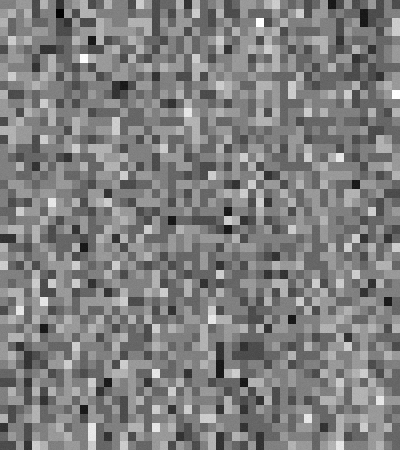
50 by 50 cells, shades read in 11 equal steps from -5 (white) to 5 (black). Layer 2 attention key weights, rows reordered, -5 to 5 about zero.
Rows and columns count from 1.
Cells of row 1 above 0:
21
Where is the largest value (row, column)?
2, 8
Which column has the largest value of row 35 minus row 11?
50
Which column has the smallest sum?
15
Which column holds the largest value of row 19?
5
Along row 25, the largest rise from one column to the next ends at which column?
31
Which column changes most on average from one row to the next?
10
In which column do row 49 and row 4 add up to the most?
24
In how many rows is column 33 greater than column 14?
23
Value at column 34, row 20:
3
